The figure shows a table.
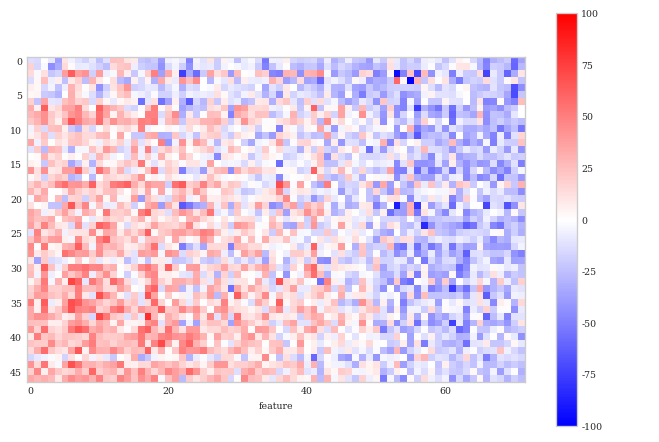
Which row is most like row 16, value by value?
27
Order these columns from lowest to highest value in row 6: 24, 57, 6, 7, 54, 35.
54, 35, 24, 57, 7, 6
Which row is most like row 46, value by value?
9
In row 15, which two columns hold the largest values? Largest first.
16, 26
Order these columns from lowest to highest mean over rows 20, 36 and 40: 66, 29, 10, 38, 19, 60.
66, 60, 38, 29, 10, 19
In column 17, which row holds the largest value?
37
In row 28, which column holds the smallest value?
63
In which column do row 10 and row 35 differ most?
36
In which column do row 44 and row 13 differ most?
6
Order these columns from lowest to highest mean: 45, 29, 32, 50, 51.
51, 50, 29, 45, 32
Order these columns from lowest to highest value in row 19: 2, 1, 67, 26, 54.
54, 67, 26, 1, 2
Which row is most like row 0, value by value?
1
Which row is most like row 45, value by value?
40
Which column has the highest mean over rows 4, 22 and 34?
17
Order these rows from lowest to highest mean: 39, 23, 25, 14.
14, 23, 25, 39
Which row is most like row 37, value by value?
34
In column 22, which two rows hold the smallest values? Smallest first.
2, 21
